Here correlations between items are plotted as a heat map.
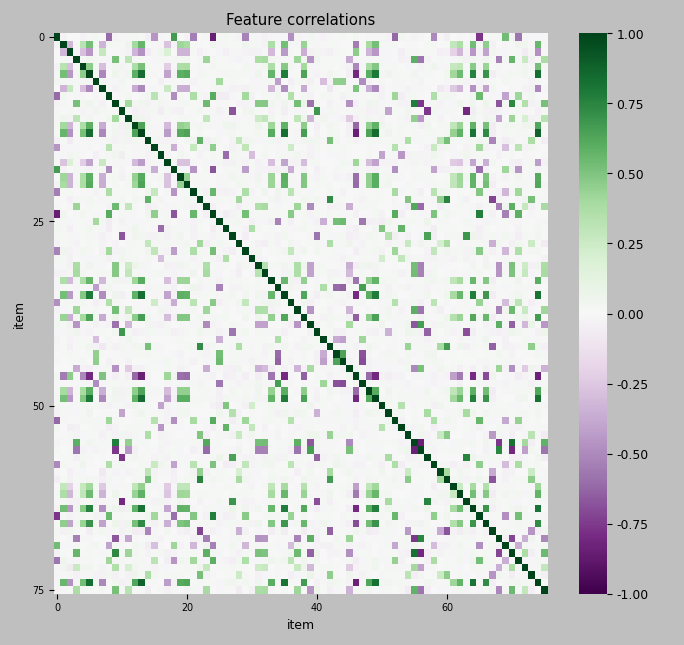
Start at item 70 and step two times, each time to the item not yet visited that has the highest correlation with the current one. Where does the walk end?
9
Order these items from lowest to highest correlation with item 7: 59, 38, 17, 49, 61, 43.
49, 38, 61, 59, 43, 17
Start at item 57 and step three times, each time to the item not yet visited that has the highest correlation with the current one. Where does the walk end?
51
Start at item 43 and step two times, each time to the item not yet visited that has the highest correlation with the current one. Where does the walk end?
25
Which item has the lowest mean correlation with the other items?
46
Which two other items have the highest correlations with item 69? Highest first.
0, 18
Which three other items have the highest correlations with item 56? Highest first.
68, 39, 45
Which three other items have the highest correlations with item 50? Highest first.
26, 53, 30
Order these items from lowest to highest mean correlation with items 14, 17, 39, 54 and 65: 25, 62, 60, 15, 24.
62, 25, 15, 24, 60
